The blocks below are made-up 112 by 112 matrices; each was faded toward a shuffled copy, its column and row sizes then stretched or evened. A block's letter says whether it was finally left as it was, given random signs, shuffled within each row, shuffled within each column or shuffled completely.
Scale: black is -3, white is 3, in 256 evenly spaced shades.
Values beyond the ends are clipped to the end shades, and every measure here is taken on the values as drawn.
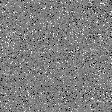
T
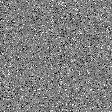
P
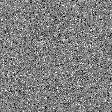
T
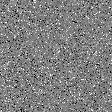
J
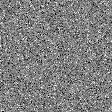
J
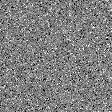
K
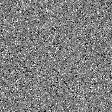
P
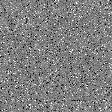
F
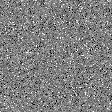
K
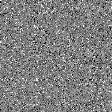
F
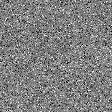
K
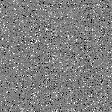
F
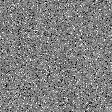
J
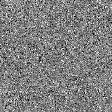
F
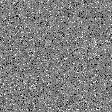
T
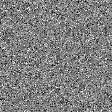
F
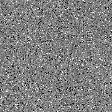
F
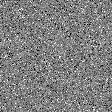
J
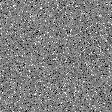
J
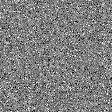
T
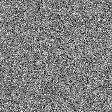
T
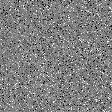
P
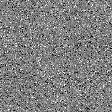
F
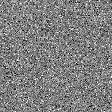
J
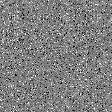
F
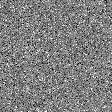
J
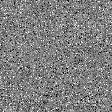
F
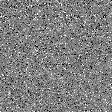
K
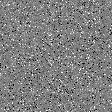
P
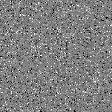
F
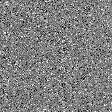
P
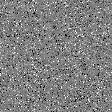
T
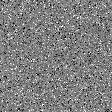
J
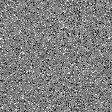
P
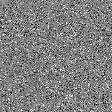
F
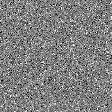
F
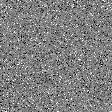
K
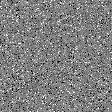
P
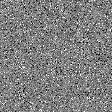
F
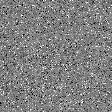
T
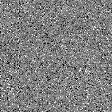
F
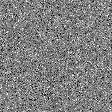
K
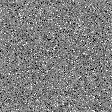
J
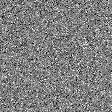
J
